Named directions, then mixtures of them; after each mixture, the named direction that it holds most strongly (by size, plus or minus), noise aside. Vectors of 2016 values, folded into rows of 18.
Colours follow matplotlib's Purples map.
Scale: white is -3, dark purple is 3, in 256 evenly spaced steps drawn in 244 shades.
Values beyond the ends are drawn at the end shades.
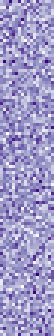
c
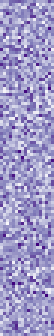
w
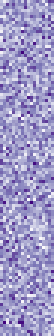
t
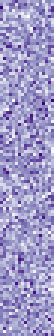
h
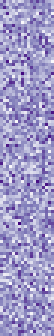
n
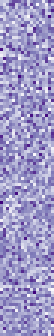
h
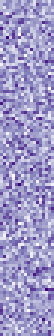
w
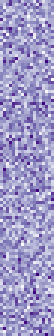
c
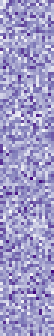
t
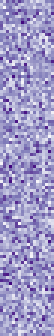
n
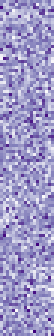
h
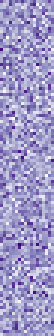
w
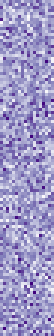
h
